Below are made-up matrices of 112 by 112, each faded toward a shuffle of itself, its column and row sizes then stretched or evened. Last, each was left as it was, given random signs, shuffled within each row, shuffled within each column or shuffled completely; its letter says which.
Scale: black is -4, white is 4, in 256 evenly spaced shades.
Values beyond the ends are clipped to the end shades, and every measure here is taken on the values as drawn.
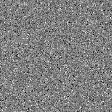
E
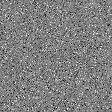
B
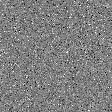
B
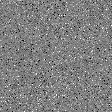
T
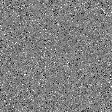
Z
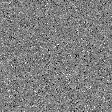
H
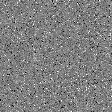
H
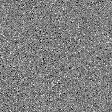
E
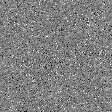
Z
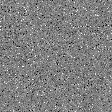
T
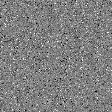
Z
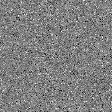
E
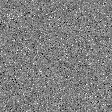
B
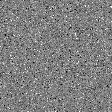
T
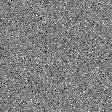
T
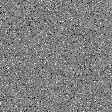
H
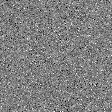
T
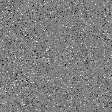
Z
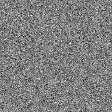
E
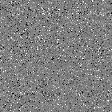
E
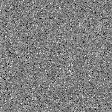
Z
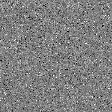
Z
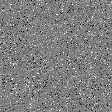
Z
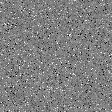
B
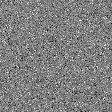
T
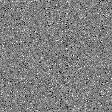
E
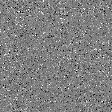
Z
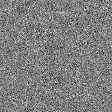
Z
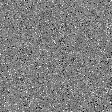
H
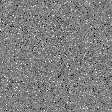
T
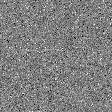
B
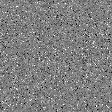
Z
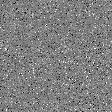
T
